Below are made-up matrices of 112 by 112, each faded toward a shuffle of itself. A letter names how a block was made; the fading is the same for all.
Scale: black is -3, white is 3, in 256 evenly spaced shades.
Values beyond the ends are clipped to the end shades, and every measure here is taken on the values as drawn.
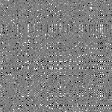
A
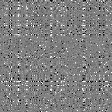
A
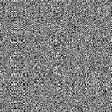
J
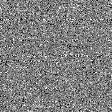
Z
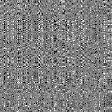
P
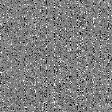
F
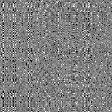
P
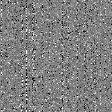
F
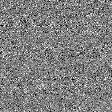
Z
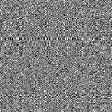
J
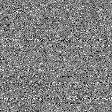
Z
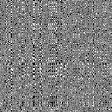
P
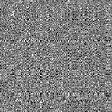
J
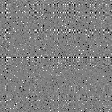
A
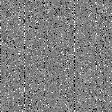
F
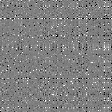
A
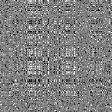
P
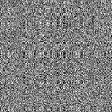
J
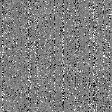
F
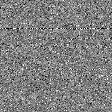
Z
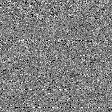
Z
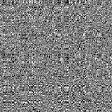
J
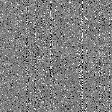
F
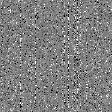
F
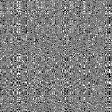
P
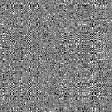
P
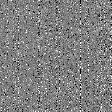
F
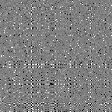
A
